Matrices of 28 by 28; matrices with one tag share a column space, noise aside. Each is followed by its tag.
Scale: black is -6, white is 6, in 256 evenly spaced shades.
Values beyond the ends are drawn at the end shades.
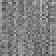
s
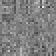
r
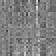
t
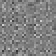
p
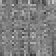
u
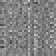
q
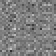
p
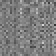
q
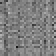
q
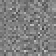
p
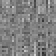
r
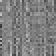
t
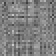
s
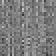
t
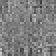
r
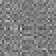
p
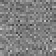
p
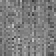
t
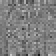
u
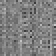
q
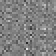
p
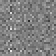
p
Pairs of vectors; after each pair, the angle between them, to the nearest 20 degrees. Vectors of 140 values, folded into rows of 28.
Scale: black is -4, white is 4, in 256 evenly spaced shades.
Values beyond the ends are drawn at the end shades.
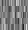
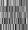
80 degrees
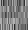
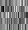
100 degrees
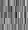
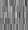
160 degrees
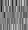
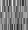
160 degrees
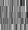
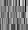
140 degrees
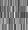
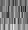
80 degrees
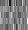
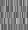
80 degrees
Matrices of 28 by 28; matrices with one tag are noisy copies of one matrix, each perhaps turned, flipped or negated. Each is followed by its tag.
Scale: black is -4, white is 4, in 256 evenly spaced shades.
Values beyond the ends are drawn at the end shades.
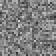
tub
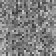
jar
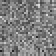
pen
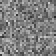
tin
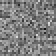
pen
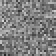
pen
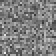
tin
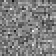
tub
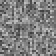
tub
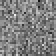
pen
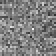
pen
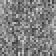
jar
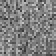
pen
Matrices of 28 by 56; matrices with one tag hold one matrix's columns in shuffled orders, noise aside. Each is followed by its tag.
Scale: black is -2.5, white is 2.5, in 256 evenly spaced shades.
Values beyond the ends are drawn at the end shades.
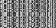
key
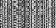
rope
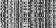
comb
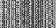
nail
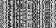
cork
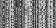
rope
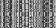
key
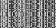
key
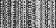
nail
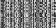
comb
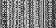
nail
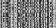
comb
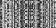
cork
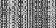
rope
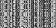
key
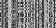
comb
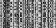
comb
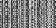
rope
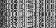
key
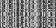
key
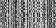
comb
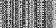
nail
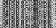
nail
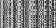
rope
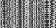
nail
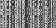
rope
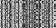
cork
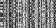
comb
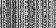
rope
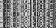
key
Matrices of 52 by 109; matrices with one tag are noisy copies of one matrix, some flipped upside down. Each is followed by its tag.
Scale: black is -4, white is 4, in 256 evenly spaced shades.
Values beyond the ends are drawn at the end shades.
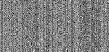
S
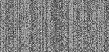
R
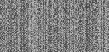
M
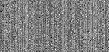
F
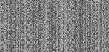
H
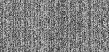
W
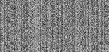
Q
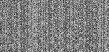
M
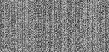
F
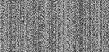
H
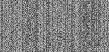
S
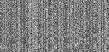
M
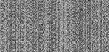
H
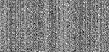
H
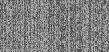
W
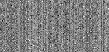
M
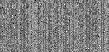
M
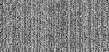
W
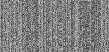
S
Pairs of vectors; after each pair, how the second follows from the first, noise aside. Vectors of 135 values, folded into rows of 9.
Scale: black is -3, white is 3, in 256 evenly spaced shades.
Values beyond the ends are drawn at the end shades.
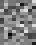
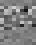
negated, partly zeroed.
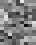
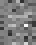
negated, partly zeroed.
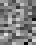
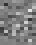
reversed, partly zeroed.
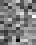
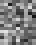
negated.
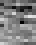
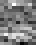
wrapped around, negated.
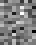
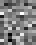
wrapped around, negated.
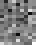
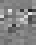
negated, partly zeroed.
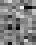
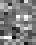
reversed, negated.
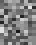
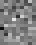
negated, partly zeroed.
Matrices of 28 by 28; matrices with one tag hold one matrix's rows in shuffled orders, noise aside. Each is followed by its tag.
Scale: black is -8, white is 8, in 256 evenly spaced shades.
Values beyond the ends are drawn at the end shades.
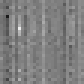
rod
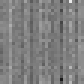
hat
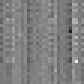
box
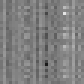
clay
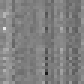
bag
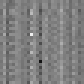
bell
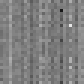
hat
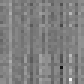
hat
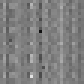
bell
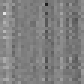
bag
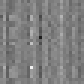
bell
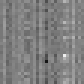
clay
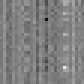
clay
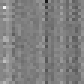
bag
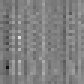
rod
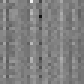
bell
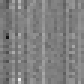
rod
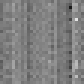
box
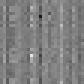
bell
